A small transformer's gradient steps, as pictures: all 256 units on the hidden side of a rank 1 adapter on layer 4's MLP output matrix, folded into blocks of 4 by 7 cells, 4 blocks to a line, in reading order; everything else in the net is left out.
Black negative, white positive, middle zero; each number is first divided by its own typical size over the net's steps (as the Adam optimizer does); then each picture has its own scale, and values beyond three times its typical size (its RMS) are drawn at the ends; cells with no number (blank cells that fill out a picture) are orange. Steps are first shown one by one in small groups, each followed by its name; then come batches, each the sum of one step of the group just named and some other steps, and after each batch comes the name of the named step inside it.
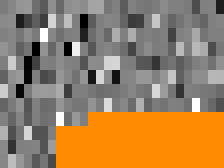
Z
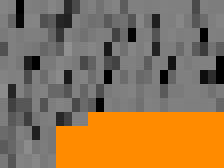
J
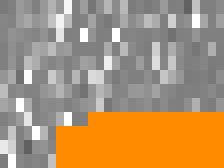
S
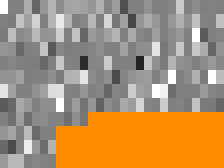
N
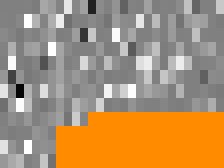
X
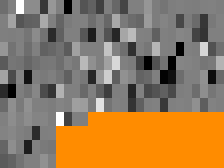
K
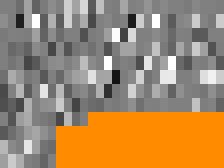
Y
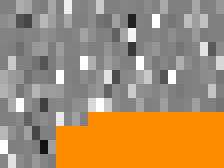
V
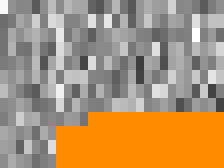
N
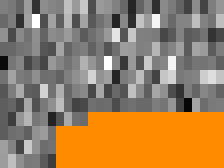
Y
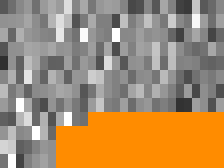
S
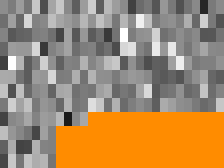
K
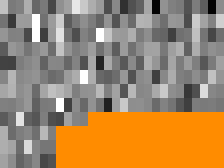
N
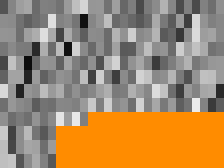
Z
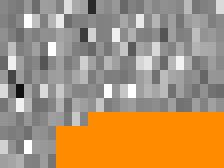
X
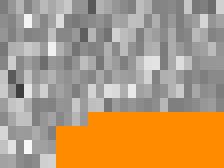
X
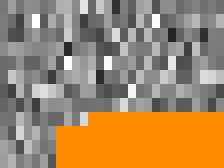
Y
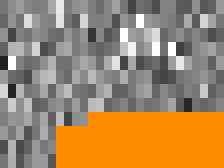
K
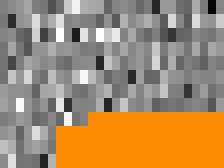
S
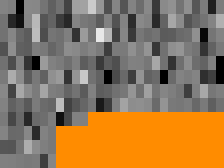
J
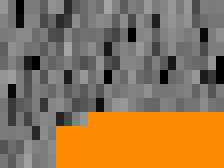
J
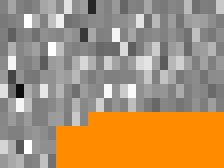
X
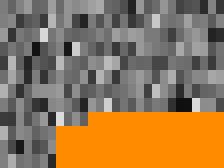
Z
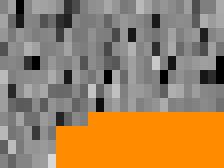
J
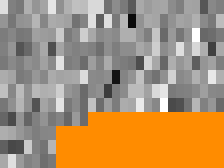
N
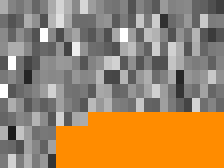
Z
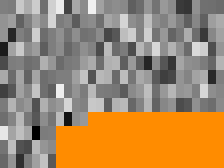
K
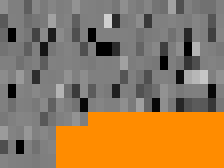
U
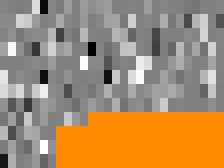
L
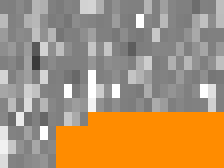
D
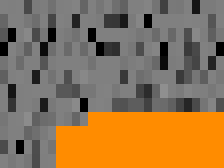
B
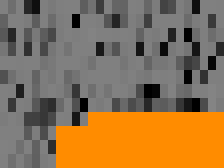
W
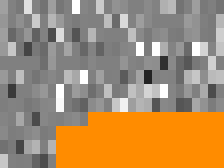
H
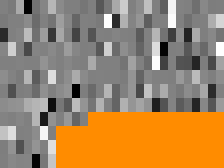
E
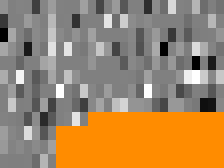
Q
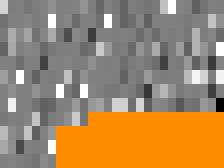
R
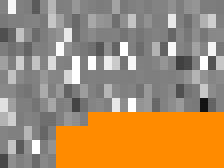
Q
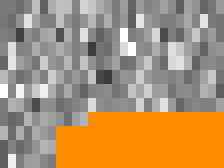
L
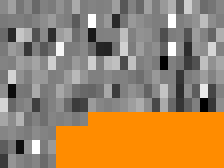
U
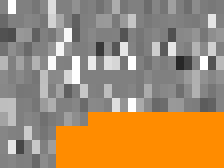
Q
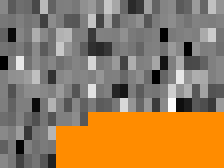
U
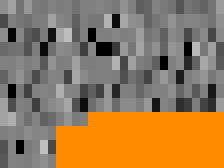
U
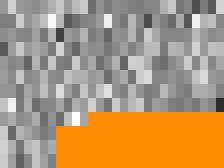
R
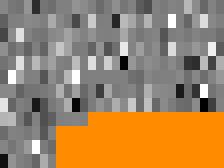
Q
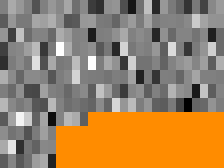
B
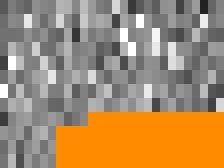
E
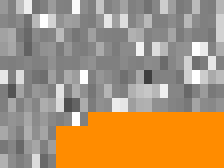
H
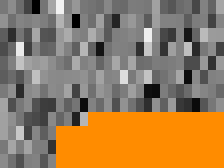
W
